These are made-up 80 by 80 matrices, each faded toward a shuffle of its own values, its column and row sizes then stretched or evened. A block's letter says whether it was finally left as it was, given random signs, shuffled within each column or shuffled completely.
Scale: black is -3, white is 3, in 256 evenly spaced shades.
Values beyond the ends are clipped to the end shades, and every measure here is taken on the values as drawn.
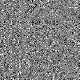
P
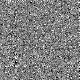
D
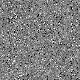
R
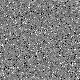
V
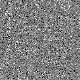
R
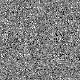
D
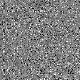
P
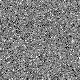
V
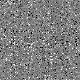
D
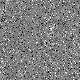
R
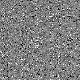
P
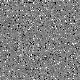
D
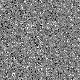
R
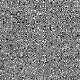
P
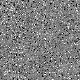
R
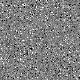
D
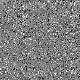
P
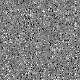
P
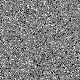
V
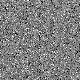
R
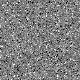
R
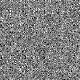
P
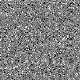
P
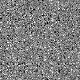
P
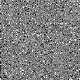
P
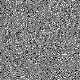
P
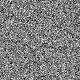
R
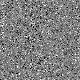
R
